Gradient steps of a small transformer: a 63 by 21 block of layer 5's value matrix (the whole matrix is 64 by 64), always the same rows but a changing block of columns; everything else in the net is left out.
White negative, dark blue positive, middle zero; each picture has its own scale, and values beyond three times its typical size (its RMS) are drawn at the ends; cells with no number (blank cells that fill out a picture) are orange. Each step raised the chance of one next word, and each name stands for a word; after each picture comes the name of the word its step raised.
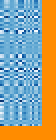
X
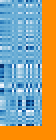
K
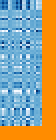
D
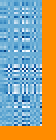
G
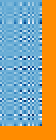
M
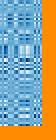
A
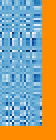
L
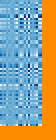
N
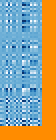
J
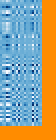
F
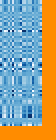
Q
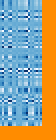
X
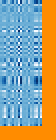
Q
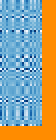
X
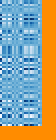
A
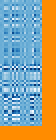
M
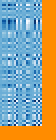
J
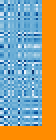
A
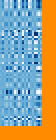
D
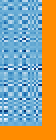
M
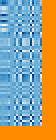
L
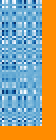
D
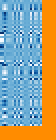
A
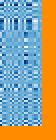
J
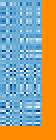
G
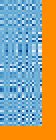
M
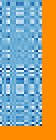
G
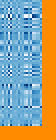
N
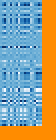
J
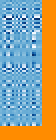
N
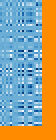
G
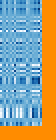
Q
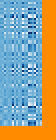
N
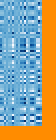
L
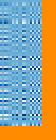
M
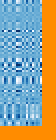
Q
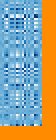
N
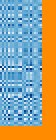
M
